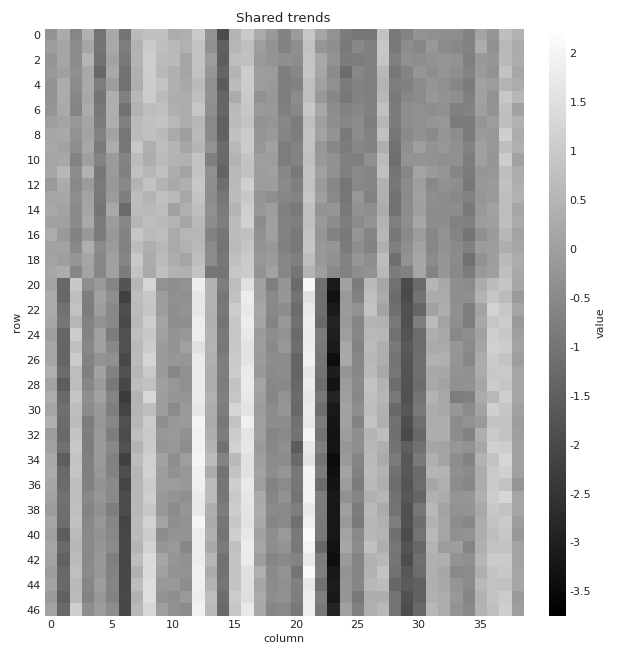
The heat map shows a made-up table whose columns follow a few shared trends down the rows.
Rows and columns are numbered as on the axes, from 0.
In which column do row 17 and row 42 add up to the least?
23
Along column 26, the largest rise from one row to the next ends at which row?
20
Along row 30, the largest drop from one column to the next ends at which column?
22
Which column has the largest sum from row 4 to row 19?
16
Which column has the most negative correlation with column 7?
8
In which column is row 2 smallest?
14
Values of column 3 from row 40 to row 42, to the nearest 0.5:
-0.5 -0.5 -0.5
